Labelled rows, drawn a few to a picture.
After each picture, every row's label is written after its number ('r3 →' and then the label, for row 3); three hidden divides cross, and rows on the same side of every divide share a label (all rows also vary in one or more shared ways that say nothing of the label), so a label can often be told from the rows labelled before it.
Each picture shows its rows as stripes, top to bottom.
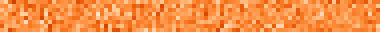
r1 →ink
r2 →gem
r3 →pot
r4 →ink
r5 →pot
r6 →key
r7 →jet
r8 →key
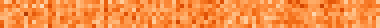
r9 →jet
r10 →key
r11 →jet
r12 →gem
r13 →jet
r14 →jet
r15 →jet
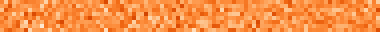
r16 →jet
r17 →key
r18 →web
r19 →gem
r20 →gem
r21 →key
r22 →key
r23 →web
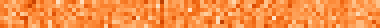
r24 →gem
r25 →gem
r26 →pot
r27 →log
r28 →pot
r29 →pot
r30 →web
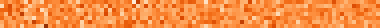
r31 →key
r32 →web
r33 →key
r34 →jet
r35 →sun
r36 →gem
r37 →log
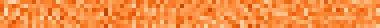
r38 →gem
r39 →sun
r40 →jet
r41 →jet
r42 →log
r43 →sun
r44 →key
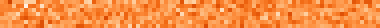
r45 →sun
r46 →key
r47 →web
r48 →gem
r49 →gem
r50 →ink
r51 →pot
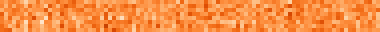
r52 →sun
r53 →jet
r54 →web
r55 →jet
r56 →jet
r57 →key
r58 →key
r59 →key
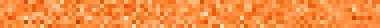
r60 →pot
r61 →gem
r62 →gem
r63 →log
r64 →sun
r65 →pot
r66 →key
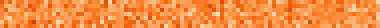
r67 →jet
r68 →jet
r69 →gem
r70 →ink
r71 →jet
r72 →gem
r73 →log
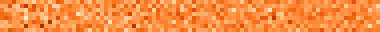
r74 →sun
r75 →gem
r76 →jet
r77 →key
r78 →sun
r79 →jet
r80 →pot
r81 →sun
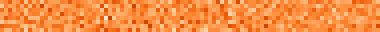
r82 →key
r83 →pot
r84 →jet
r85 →jet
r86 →web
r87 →gem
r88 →sun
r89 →key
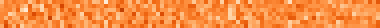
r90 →web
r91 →key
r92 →key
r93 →gem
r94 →jet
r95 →web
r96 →web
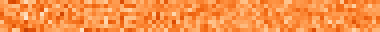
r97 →sun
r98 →gem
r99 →ink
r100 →key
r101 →sun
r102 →web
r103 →ink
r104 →gem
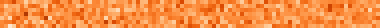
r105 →sun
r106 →jet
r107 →ink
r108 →pot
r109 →web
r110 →key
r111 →gem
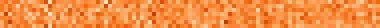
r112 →web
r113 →jet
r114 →ink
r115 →web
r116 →sun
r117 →web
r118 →log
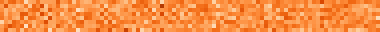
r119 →sun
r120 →pot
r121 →jet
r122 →pot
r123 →jet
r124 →web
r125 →sun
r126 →log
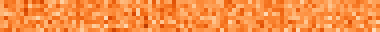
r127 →pot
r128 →web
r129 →pot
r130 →gem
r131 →web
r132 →jet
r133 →pot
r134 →log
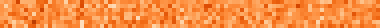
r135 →web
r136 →ink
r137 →pot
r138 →sun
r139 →pot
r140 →gem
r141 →jet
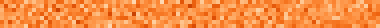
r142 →sun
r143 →log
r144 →web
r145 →pot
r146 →log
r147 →ink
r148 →jet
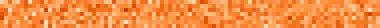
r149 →pot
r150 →gem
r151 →log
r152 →sun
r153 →jet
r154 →ink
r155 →jet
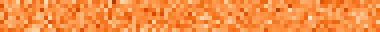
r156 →ink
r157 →jet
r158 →pot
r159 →log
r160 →log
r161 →jet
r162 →log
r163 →sun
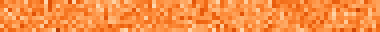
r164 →ink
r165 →jet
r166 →ink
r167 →gem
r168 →key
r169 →ink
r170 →log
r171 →sun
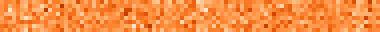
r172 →web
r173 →key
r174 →log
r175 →gem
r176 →sun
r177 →gem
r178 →sun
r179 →key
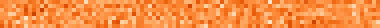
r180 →ink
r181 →log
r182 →pot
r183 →gem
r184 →key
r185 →jet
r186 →key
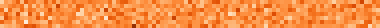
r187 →log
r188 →sun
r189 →jet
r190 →key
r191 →web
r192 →key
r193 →gem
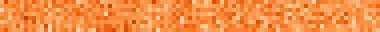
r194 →log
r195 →web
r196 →gem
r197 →web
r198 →gem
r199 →gem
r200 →log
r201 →log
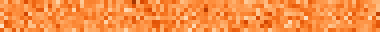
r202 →gem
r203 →jet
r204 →ink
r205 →web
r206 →jet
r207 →web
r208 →web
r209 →ink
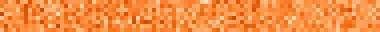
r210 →log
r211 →gem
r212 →pot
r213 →gem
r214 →web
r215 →pot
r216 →web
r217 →log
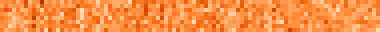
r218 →pot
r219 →pot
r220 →log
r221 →gem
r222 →gem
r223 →key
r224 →gem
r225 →jet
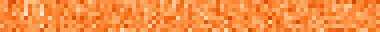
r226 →sun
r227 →key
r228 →key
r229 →key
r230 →web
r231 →ink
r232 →log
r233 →ink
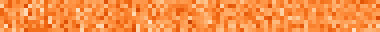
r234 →key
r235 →web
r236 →key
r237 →key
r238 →web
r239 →log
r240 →jet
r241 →gem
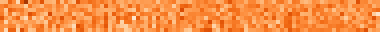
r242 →pot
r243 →key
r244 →sun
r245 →jet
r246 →key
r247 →jet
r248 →ink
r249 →ink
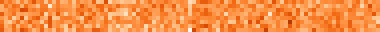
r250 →ink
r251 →web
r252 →pot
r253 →ink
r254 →jet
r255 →jet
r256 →ink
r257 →ink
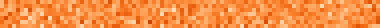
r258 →web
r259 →gem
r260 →key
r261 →key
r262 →web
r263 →sun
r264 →key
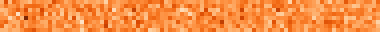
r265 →web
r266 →gem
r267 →pot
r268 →ink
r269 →gem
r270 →jet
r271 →jet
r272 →gem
